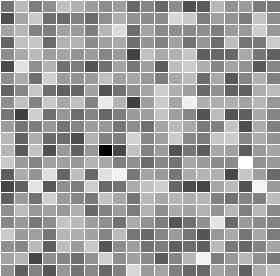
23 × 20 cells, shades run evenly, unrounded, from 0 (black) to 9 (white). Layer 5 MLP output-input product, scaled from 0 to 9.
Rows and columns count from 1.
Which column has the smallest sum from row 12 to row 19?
13
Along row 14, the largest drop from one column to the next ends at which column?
19
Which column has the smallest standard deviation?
11
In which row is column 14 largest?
9
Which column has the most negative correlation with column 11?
1
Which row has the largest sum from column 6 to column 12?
15
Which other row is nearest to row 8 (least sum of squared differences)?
10
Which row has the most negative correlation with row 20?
17
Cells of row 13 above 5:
10
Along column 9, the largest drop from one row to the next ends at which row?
16
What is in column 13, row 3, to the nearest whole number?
5
